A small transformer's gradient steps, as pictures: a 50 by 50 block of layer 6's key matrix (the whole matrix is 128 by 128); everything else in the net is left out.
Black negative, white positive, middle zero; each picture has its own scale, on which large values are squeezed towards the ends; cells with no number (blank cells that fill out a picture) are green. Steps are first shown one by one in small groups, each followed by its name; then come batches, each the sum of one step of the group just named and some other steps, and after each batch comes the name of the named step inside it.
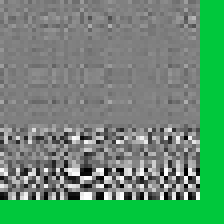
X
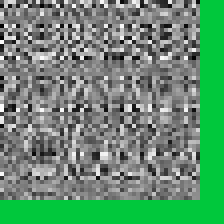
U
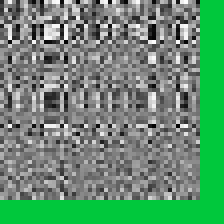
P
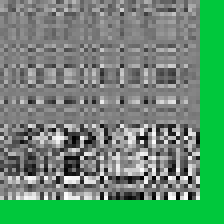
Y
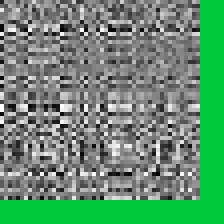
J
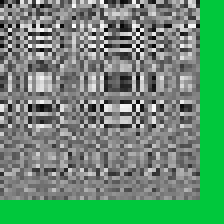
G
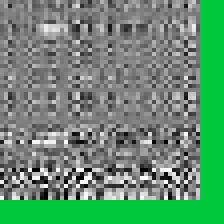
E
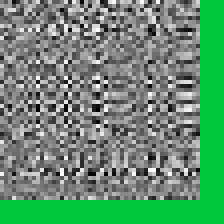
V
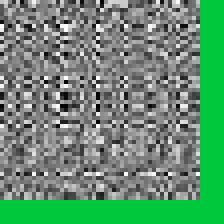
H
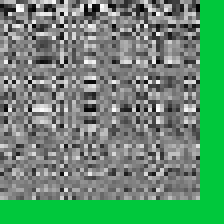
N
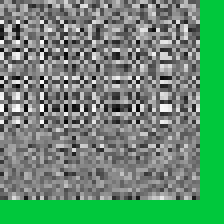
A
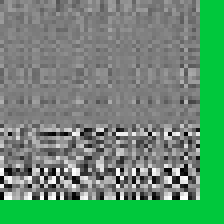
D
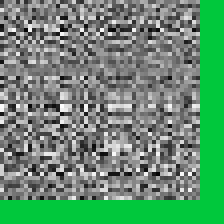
J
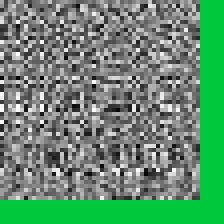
A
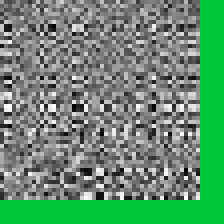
X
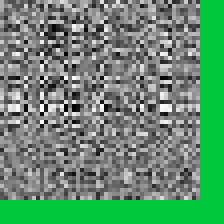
A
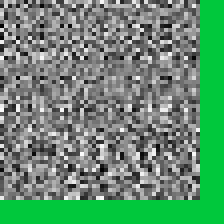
U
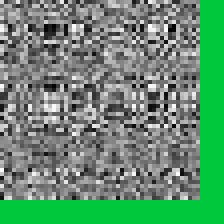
D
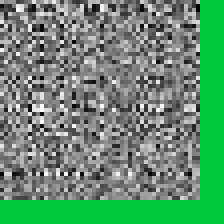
N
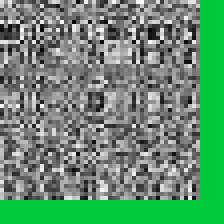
V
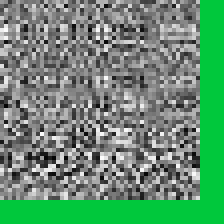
Y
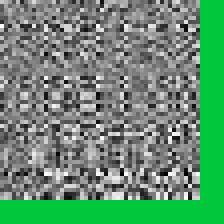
H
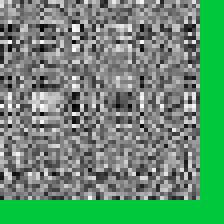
V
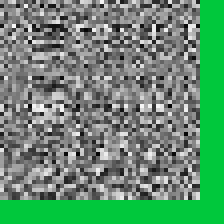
U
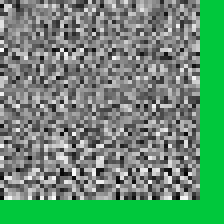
D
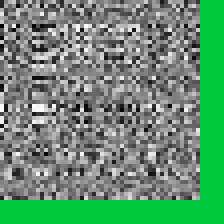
U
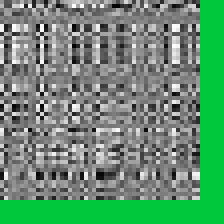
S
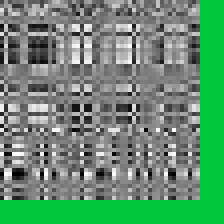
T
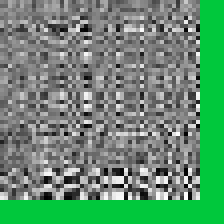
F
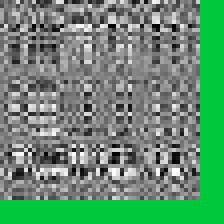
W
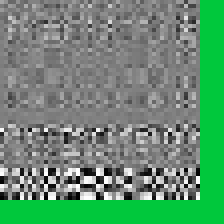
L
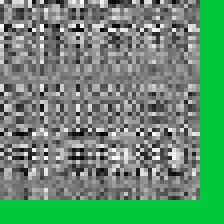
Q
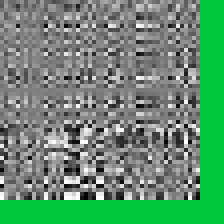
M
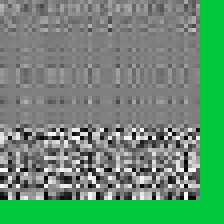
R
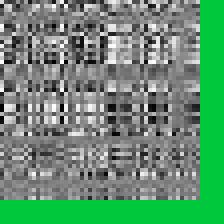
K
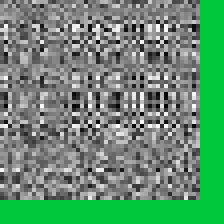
R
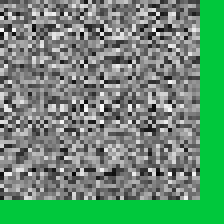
S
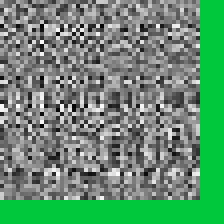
M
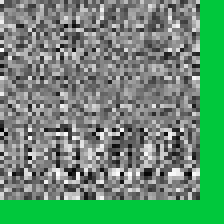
M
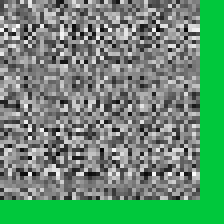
Q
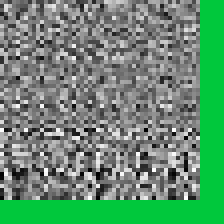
R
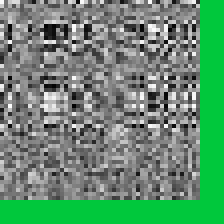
Q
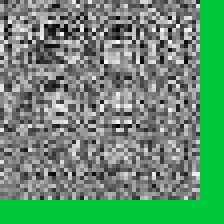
S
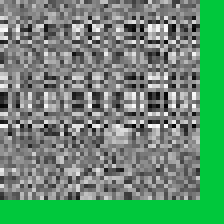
L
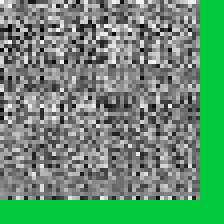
K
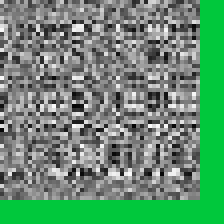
W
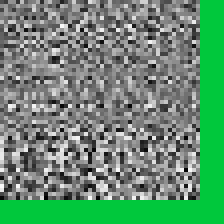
R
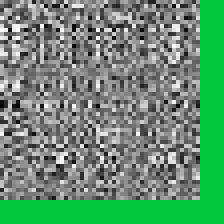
S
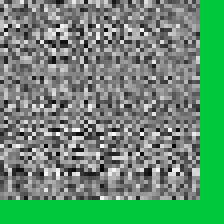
Q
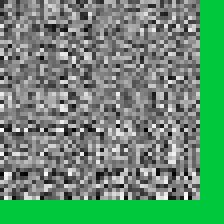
F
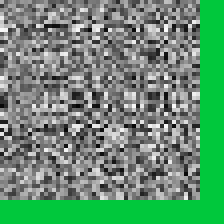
F
